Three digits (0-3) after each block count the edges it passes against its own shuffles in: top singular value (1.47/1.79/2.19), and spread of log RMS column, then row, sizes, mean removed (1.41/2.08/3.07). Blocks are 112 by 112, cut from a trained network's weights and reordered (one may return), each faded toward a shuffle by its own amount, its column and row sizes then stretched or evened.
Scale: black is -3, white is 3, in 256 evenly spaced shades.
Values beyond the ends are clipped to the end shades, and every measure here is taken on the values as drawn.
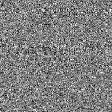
2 0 2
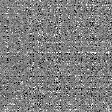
2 2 1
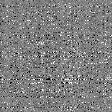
0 1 3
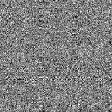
2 1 1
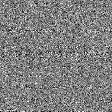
1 0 2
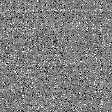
0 1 0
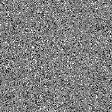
0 2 0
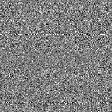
2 1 2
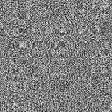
2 0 0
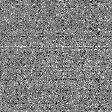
1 1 1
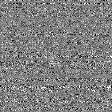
0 0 3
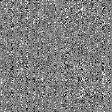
0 3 2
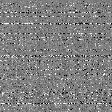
1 0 3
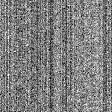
3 1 0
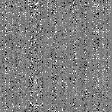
0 3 1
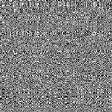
3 1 3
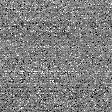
1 0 1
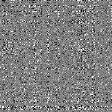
1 3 3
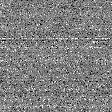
1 0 1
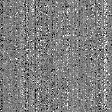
2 3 1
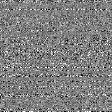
0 1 3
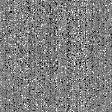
1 2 1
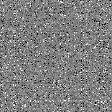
0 2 0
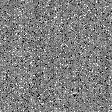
0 0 0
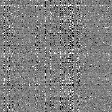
2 3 1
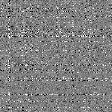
0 2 3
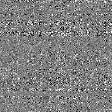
0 2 3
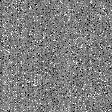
0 1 0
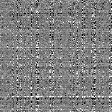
3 3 1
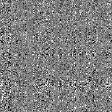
1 3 2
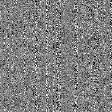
0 3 0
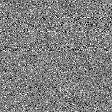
1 0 2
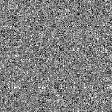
1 1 1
